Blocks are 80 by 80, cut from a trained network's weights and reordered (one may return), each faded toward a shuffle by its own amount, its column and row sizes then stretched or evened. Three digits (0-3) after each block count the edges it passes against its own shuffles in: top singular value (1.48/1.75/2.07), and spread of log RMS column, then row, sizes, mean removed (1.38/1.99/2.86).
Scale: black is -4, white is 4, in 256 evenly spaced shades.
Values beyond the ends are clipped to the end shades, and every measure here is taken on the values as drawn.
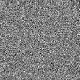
1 1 0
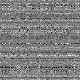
3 0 3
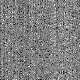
1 0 1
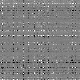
3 2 3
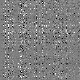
1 3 1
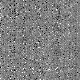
0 2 0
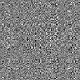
3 2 2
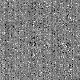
1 1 0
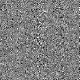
2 2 1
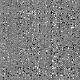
0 2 1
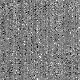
1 1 0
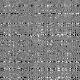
3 1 3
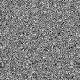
2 0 1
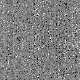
0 2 0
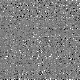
0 1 2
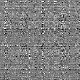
2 2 2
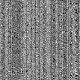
3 1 0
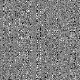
1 3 1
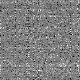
1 2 0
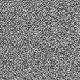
3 0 0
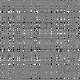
3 3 3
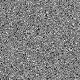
1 0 1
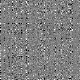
2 3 2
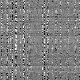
2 3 0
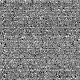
2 1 0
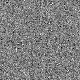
0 0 0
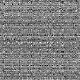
3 2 2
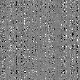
1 3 1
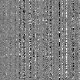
3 3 1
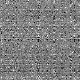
2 2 1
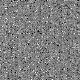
0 0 1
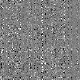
1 3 2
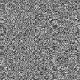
3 1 1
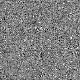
0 1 1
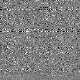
1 1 3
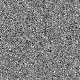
0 0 0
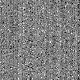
1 1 0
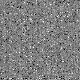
0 0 1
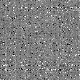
0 1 2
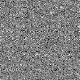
1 0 2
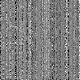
3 3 0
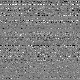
2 0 3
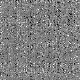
1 1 1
